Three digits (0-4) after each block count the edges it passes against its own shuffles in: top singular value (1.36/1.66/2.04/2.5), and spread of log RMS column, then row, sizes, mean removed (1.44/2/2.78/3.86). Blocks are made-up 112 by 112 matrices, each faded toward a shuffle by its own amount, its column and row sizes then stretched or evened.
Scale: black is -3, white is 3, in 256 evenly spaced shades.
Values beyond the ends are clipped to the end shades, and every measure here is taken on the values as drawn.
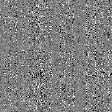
0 4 2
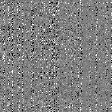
1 4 2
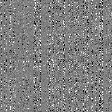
1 4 1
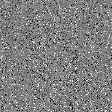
0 2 1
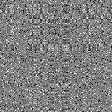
4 0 0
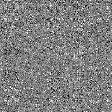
3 2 1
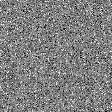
0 0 1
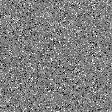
1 1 0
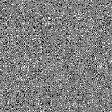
3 1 1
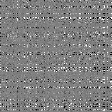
4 3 4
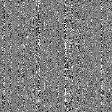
2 4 0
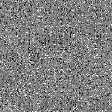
3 1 0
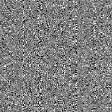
3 3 0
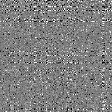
4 2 3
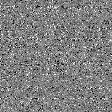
2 0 2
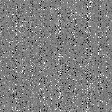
2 3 0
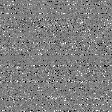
0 0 3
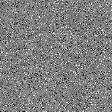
0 1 2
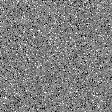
1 0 0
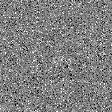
2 1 0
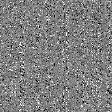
0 3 0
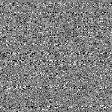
2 0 3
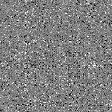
3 1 2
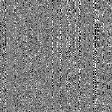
3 4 0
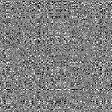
4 2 3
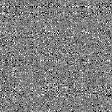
3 2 3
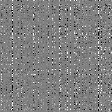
3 4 2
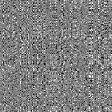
4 3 0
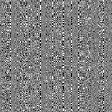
4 4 1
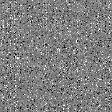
2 2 0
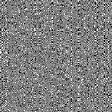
4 3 0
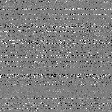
2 0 4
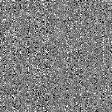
1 3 2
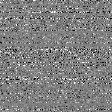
1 0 4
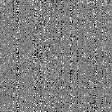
1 4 2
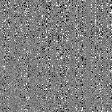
1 4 2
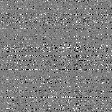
1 2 4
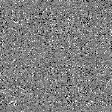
2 2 2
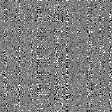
3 4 3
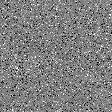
0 0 1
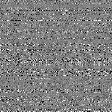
3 1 4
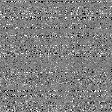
1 2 4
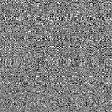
4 1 3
